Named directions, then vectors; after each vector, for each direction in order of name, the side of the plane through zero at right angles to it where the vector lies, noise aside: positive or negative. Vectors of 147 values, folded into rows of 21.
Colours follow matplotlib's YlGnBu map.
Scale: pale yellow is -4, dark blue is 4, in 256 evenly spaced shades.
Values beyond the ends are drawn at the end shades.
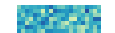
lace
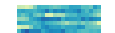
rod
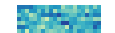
negative, negative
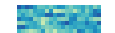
negative, negative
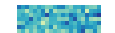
negative, negative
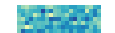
negative, positive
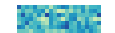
negative, negative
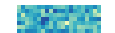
positive, positive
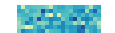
negative, positive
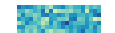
negative, negative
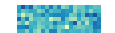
positive, negative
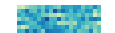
positive, positive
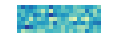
positive, negative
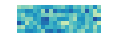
positive, positive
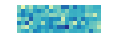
negative, positive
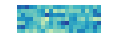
negative, negative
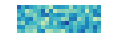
negative, negative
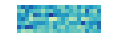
positive, negative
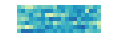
negative, positive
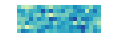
negative, positive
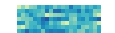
positive, positive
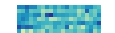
positive, negative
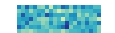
negative, negative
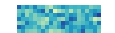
negative, negative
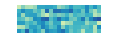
positive, positive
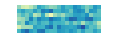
negative, positive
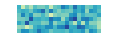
negative, positive
